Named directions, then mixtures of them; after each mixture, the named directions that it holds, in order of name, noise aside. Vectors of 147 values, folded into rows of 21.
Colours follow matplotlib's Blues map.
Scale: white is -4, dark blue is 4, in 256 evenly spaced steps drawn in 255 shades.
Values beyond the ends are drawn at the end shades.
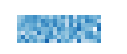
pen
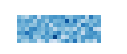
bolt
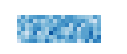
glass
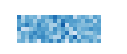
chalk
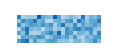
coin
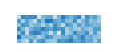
coin.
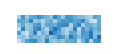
glass.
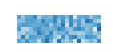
chalk, pen.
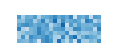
chalk, pen.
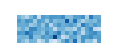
bolt.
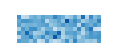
bolt, coin.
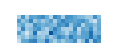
glass.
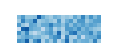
chalk, coin.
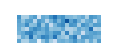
bolt, chalk.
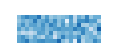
bolt, pen.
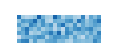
coin.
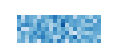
chalk.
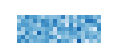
glass, pen.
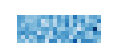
pen.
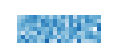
pen.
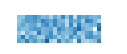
pen.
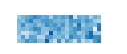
glass, pen.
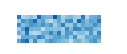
coin.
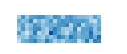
glass.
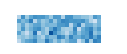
glass.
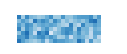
glass.
